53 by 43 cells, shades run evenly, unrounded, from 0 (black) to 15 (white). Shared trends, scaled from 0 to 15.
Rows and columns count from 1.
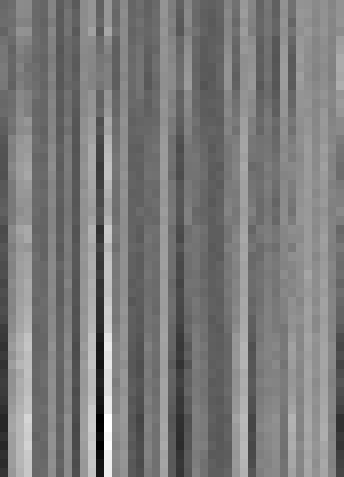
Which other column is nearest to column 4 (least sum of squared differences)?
12
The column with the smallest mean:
13
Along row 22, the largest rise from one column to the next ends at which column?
14
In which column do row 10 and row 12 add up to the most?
43
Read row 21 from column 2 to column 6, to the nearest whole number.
7 9 9 6 6
